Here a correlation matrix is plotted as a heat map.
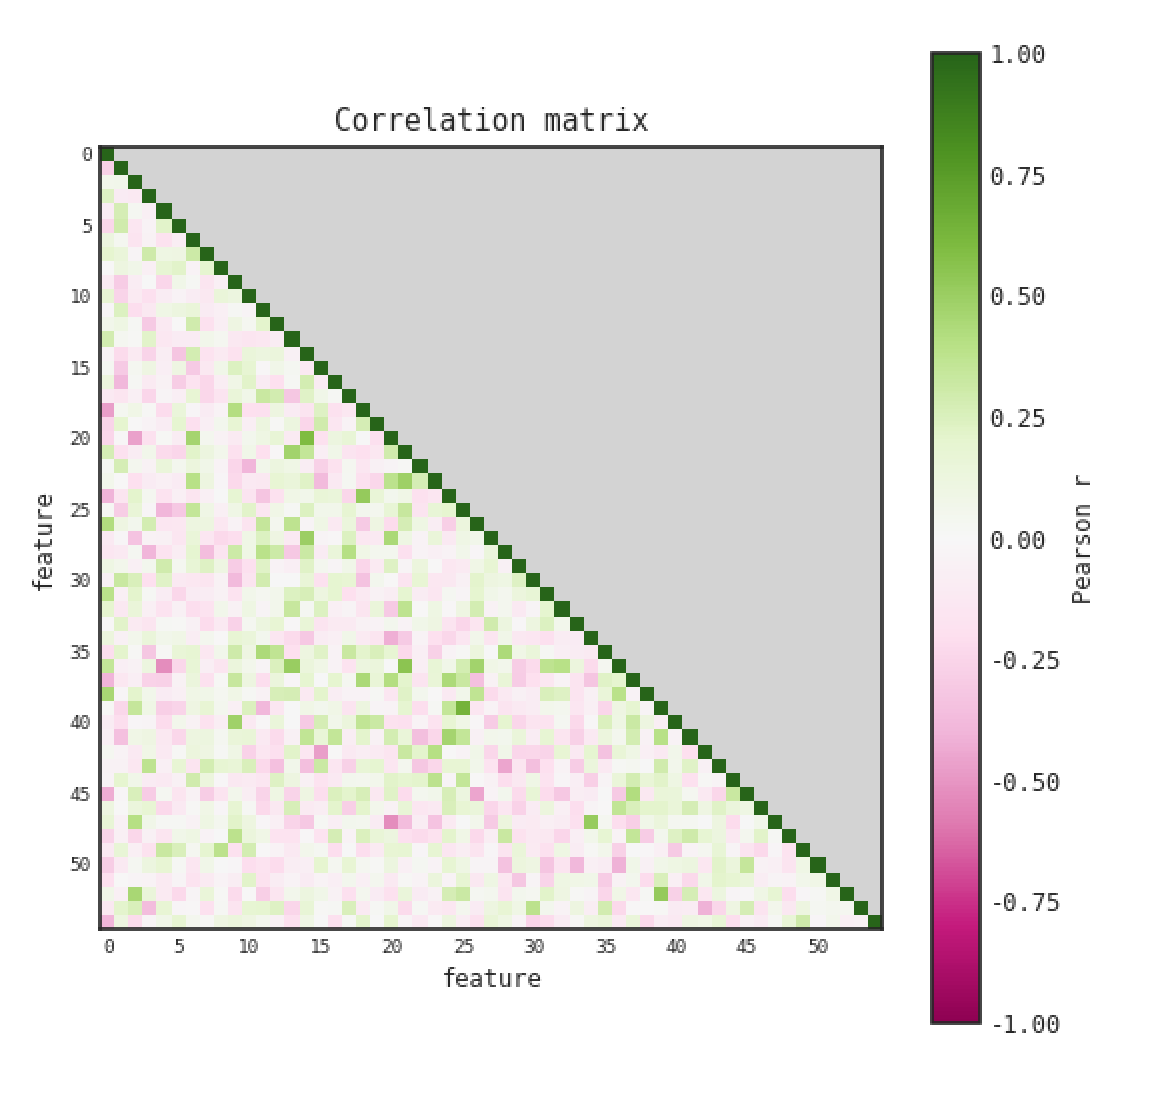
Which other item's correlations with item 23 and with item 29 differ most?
42
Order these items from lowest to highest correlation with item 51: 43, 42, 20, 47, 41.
41, 20, 47, 42, 43
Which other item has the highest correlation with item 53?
30
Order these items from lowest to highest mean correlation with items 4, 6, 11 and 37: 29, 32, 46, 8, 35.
32, 46, 8, 29, 35
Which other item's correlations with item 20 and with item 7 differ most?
14
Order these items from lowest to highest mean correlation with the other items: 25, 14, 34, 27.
34, 27, 14, 25
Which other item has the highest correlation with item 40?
9
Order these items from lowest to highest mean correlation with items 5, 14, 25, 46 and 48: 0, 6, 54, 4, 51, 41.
4, 0, 51, 54, 6, 41
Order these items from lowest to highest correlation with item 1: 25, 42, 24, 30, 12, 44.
25, 24, 42, 12, 44, 30
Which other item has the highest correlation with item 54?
49
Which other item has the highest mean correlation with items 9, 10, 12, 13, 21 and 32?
36
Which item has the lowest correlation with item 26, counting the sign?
45
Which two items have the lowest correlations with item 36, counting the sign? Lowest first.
4, 50
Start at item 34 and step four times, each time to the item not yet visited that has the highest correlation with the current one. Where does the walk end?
39
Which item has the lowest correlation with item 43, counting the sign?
28
